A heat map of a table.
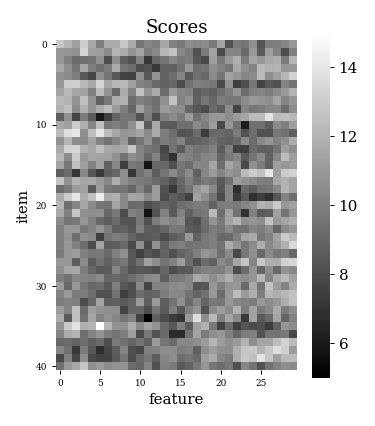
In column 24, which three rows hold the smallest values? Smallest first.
19, 35, 18
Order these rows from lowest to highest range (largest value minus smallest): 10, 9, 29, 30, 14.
29, 30, 14, 10, 9
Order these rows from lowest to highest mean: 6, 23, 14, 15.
23, 15, 14, 6
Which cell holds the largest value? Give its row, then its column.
35, 5
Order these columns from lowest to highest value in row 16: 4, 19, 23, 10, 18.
4, 10, 18, 19, 23
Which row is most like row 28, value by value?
26
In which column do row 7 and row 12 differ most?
14
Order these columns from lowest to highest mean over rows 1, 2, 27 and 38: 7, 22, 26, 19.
7, 19, 22, 26
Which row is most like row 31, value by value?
22
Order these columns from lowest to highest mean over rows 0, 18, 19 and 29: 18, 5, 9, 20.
20, 9, 18, 5
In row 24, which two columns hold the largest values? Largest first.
28, 29
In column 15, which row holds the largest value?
27
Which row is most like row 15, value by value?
21
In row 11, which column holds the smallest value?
18
